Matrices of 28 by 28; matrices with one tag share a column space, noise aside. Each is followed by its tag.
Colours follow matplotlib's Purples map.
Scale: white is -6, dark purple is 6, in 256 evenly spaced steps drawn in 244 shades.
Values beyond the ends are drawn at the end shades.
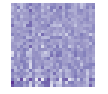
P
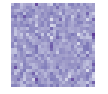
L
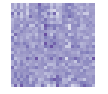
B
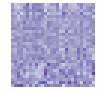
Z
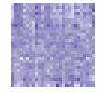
B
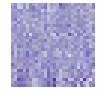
P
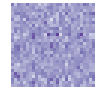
L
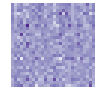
B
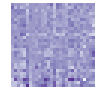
P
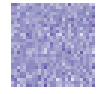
L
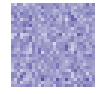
L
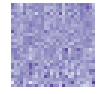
Z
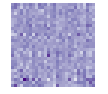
P
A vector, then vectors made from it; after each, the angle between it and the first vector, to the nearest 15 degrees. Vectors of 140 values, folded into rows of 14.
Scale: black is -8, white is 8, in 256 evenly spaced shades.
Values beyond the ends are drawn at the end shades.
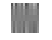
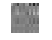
105 degrees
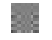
90 degrees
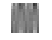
135 degrees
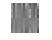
135 degrees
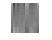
135 degrees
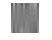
30 degrees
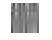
135 degrees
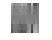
105 degrees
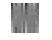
45 degrees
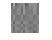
45 degrees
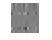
120 degrees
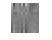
135 degrees
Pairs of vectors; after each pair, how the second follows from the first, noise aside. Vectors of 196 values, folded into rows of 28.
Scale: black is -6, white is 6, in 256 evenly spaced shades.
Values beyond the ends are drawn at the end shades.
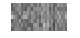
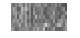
wrapped around.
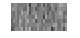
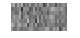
wrapped around.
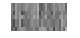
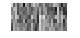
reversed, scaled up.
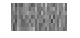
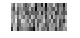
negated, scaled up.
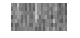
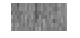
negated, shrunk.
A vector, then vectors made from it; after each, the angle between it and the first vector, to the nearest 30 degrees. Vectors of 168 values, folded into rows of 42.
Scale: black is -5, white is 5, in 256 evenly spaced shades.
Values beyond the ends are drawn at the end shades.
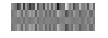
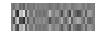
90 degrees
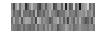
120 degrees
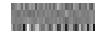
120 degrees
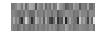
120 degrees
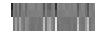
90 degrees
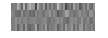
150 degrees
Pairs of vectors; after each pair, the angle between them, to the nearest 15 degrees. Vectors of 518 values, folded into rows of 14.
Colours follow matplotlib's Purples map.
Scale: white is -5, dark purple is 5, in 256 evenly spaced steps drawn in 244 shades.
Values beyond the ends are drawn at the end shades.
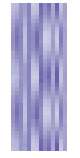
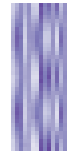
30 degrees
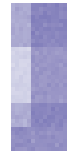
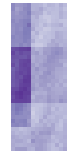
165 degrees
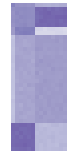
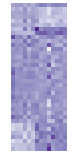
135 degrees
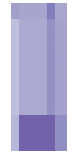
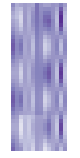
105 degrees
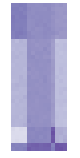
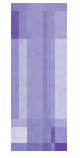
30 degrees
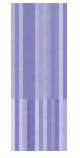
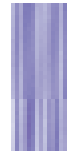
15 degrees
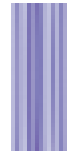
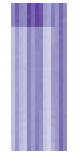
45 degrees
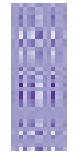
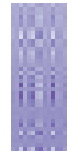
30 degrees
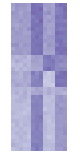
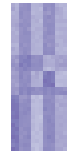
150 degrees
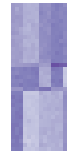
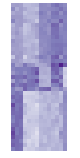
15 degrees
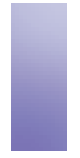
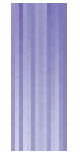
135 degrees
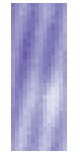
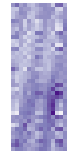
135 degrees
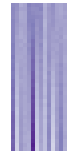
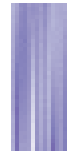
135 degrees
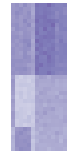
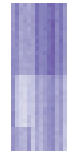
30 degrees
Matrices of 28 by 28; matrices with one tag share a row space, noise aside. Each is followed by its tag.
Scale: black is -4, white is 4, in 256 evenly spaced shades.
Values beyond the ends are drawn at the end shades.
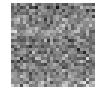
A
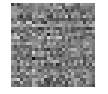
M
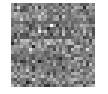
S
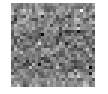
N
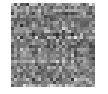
S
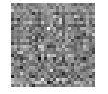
S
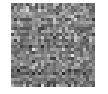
S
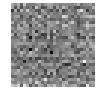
A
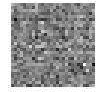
N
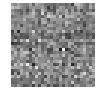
S
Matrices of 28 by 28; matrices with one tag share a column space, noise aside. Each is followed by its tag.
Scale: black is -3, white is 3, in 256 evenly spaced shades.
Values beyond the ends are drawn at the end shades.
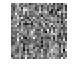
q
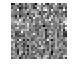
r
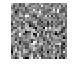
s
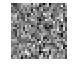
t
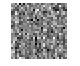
q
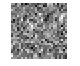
t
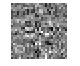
s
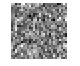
t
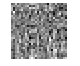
q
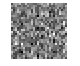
s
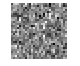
t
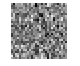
t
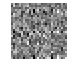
s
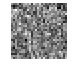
r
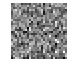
s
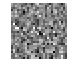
s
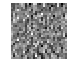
t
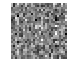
t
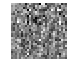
r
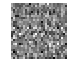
s
